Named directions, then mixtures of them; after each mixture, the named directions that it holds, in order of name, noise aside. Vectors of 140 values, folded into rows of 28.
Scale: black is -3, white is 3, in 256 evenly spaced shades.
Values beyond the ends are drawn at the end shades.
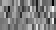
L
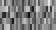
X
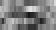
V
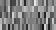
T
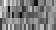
L, T, V.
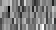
L, T, X.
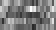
L, V.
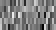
T.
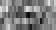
V, X.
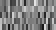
T.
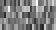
L, T, X.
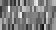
L, T.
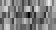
V, X.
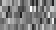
L, V.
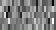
L.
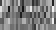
L, V, X.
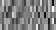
L, T, X.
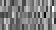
L, T, X.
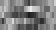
V.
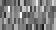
L, T.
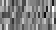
L, T, X.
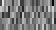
L, X.
